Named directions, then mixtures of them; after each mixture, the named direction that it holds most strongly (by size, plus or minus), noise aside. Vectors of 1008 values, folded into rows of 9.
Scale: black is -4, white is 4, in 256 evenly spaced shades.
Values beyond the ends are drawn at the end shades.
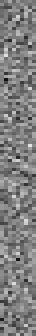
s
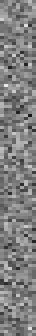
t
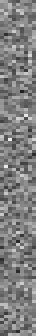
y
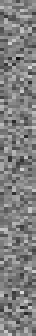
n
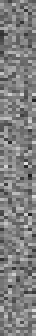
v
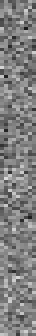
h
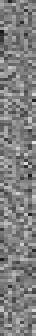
v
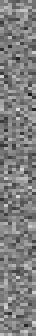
h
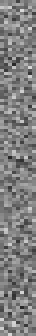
n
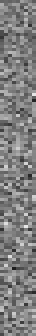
v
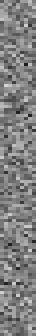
t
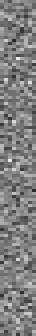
n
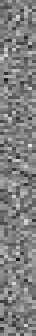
s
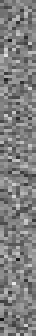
s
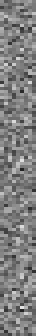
n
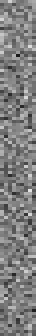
v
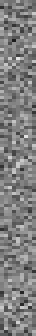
n
